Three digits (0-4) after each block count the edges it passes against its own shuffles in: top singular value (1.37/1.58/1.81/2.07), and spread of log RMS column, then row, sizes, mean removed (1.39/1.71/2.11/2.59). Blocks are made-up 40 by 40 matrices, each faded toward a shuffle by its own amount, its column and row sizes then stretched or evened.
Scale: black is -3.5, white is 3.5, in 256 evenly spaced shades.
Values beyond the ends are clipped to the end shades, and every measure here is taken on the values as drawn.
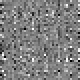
0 4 1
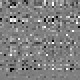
4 2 4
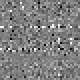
1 1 3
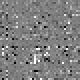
1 3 3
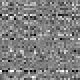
4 1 4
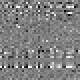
4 0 4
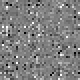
0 2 1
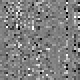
3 4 1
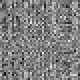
3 0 2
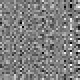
4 4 0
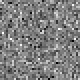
2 0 0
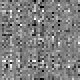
2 4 2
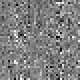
1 4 2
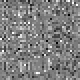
3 0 0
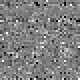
1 0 3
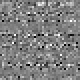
3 0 4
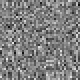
3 0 0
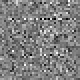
2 2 2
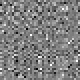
4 1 1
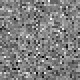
1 0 0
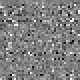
2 0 3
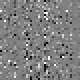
1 4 0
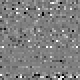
0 0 4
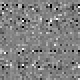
0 2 3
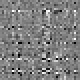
4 3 3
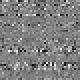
1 0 4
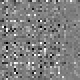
0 4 3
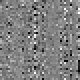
0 4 0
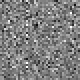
1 2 0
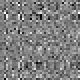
4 3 2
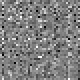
2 3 1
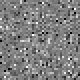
1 1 0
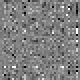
3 3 1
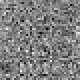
3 1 1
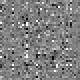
2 3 0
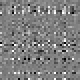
4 3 4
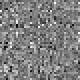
2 3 2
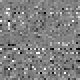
2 1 3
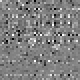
3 1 4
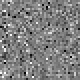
1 1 0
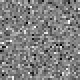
1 0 0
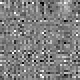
4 2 3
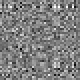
3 2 2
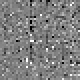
0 3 1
